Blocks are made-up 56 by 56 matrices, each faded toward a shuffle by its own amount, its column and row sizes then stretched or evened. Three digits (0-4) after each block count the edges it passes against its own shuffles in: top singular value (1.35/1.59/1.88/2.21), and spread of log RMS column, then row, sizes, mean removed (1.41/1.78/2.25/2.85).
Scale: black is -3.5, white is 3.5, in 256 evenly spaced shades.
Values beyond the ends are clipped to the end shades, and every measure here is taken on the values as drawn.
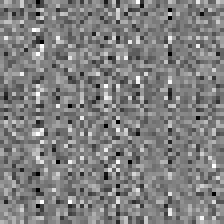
4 4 1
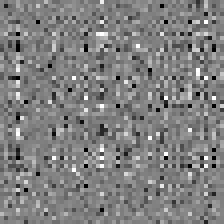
4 3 2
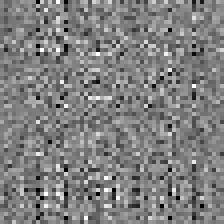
3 3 3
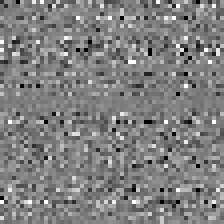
0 0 4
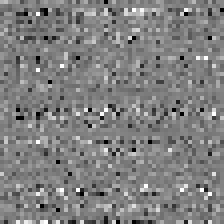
2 1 4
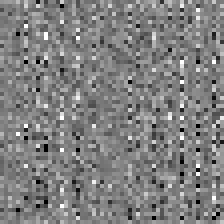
2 4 0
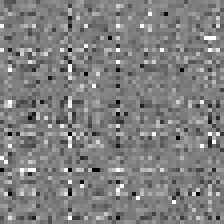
4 2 3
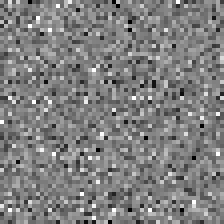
0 0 1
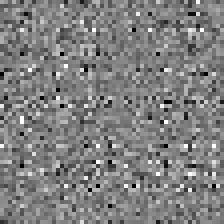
1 2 3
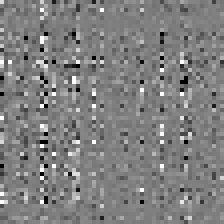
1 4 3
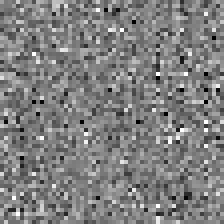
0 2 1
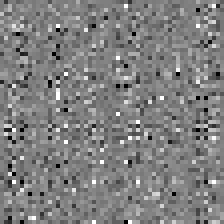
3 3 1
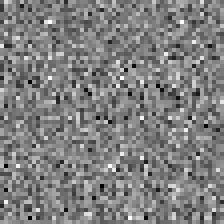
2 0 1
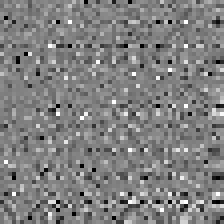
4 1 3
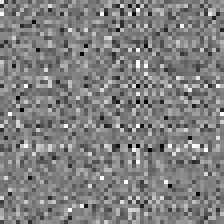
4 1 2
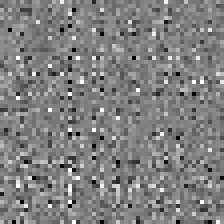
1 3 3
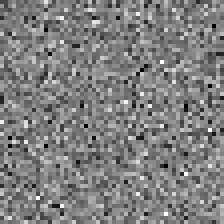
0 1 0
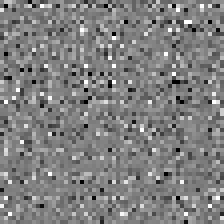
2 1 3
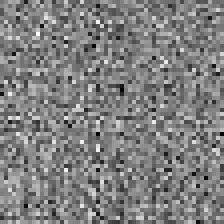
3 2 0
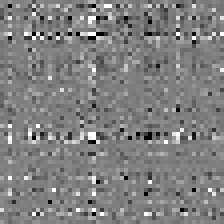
4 3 4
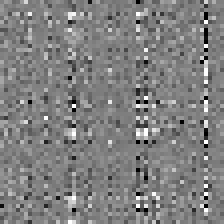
4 4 2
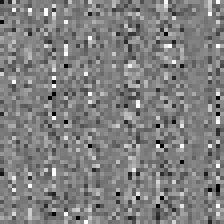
0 4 0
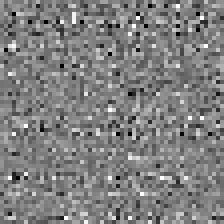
0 1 3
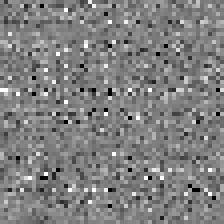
0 0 3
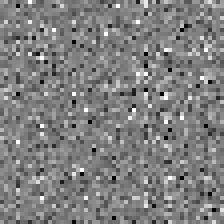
1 2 0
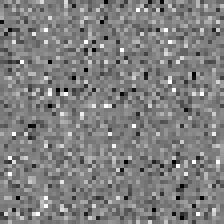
0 0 2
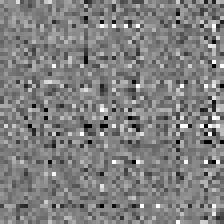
1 3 3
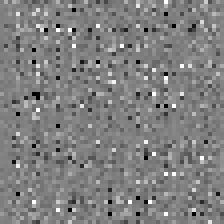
0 3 2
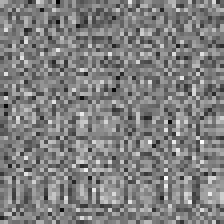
4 0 0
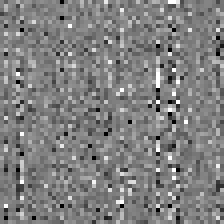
2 4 0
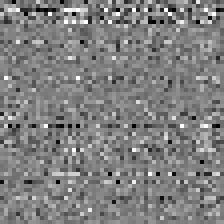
2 0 4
